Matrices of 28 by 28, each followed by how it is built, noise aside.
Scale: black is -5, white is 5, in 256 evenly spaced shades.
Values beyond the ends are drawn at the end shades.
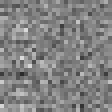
low rank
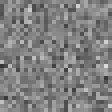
low rank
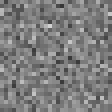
repeating rows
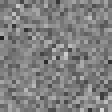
block diagonal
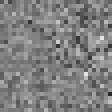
upper triangular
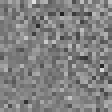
upper triangular
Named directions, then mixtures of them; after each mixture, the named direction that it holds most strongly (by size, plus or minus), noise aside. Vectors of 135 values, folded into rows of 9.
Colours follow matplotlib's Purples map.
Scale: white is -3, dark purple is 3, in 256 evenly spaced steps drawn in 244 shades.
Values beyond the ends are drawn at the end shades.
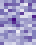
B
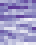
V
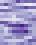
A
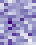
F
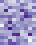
F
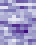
A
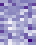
F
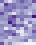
F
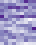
V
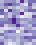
B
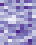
A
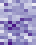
F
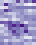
A
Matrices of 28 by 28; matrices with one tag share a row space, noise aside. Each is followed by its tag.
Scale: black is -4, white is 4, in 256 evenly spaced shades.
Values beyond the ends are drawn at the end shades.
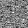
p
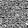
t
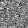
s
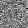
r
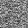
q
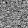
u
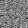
s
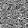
r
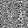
r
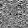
r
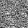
p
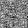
p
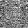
u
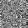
r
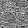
p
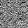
r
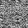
t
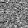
s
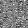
r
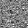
p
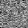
q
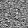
q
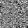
r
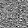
r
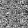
u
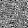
p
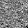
u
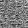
t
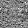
u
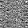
u
